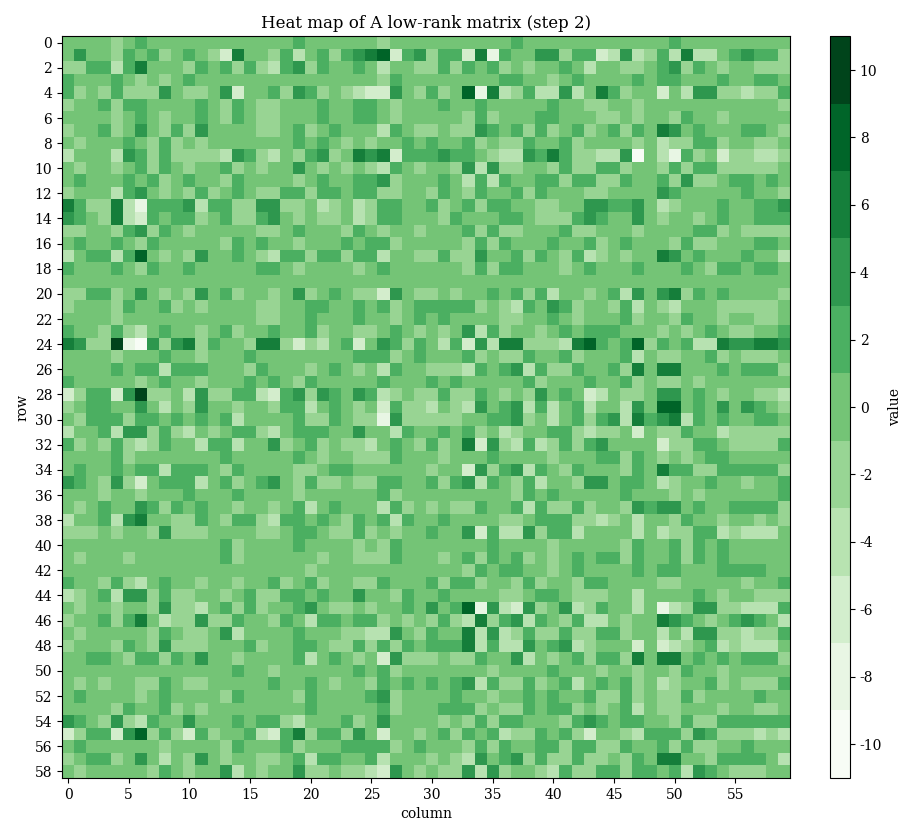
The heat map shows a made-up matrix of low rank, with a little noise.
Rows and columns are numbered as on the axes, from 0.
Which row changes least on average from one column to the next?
19
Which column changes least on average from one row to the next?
48
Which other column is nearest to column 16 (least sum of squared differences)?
10
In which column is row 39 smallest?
34
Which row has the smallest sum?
39
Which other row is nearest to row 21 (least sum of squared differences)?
53
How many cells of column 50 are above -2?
33
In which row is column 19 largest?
55
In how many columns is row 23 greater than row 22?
22
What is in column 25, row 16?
2
